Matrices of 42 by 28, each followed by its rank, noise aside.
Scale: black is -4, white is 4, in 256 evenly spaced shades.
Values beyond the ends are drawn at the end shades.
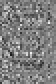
five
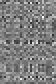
three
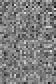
six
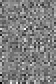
five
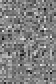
seven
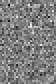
seven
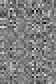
five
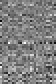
three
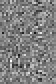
six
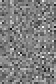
seven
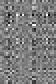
three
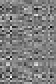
three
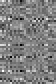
three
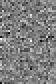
seven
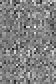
six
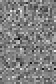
six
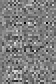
five
